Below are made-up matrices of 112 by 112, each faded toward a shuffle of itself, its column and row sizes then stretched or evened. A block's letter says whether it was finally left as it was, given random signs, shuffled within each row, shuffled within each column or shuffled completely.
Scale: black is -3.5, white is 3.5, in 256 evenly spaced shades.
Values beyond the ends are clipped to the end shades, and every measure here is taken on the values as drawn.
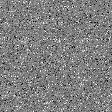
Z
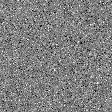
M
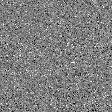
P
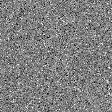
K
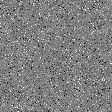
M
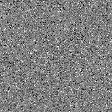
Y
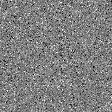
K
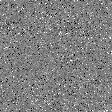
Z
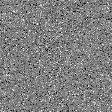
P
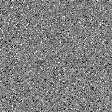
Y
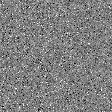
K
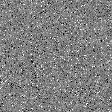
K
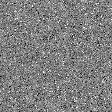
P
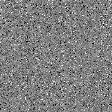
P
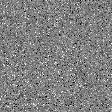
P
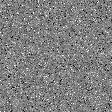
M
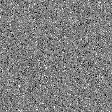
K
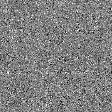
P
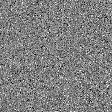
K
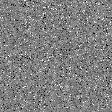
P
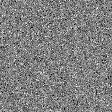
K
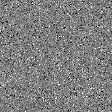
P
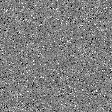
P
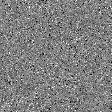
K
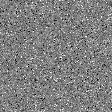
K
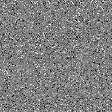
Y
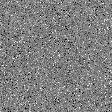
K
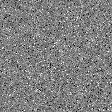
M
